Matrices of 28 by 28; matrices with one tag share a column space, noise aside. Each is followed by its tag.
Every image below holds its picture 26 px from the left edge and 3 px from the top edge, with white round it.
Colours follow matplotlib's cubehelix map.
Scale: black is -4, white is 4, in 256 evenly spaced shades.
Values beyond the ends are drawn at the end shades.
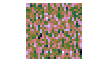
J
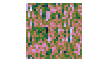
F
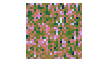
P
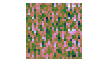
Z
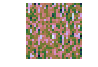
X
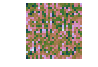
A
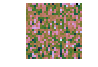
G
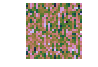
A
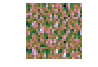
Z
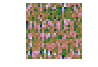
J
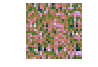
A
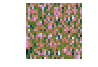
J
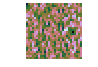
Z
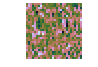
A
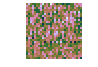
P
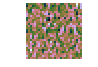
Z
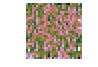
G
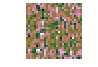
J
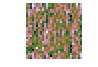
A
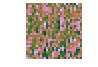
G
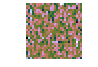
P
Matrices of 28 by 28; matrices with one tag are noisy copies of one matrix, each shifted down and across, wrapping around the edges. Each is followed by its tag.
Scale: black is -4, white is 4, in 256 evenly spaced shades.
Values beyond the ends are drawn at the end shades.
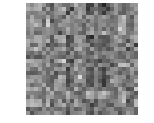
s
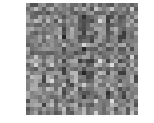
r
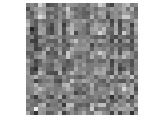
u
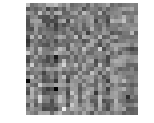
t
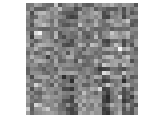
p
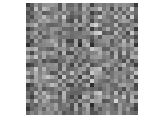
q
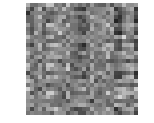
p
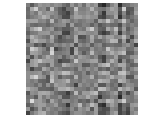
p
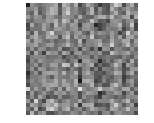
r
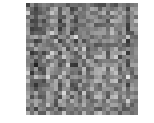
r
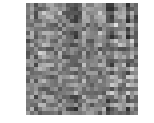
p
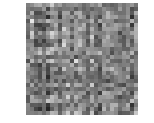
t
